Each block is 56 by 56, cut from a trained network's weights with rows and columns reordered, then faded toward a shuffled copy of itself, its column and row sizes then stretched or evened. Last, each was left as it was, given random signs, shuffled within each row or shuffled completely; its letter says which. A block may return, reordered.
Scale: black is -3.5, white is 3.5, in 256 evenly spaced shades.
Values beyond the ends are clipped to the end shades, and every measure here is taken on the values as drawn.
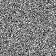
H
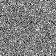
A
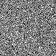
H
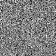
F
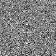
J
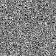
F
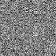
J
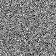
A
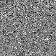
A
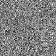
J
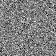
H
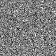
F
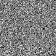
A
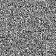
F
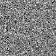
F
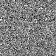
A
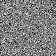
H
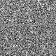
A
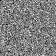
H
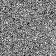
H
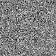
F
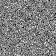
H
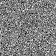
H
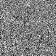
F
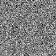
F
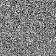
F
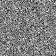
A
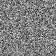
H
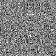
J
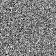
H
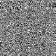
J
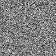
A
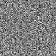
J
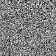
F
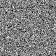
H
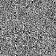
F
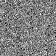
H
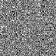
J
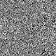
F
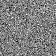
H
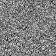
A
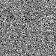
A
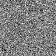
A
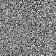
F
